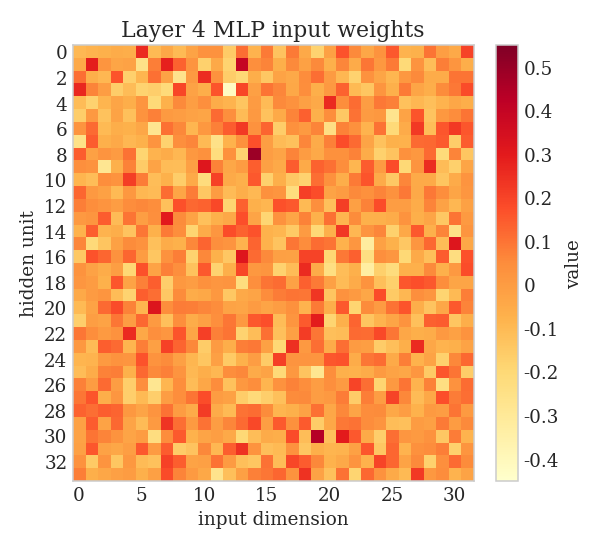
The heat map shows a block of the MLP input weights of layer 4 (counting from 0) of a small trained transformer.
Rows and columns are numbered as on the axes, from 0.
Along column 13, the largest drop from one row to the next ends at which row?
2
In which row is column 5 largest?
0
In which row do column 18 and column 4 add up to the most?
22
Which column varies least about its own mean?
9
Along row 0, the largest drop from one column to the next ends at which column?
6
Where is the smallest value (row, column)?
3, 12
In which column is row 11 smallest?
17
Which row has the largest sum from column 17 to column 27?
30
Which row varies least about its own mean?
28
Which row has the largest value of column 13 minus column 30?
16
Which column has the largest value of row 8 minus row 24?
14
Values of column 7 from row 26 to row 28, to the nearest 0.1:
-0.1 0 0.1
